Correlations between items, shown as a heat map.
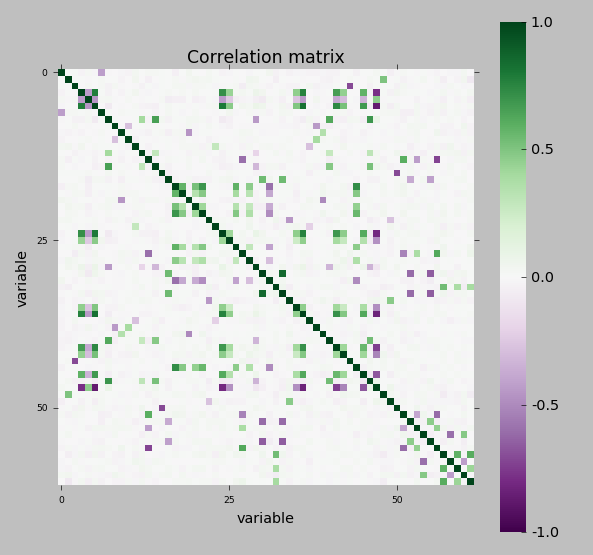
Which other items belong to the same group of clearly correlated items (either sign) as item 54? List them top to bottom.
58, 60
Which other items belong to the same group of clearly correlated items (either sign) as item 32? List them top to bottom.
57, 59, 61
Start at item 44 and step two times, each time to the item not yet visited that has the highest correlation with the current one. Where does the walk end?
21
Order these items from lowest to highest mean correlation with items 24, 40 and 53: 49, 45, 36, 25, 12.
49, 12, 25, 45, 36
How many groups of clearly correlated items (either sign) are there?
15
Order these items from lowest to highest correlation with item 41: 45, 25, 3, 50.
50, 25, 45, 3
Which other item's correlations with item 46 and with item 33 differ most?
30
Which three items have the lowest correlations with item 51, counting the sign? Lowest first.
56, 27, 53
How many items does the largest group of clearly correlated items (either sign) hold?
11
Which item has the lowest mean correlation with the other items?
47
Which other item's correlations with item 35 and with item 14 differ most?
7
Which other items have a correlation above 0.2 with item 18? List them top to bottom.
17, 20, 21, 26, 28, 44
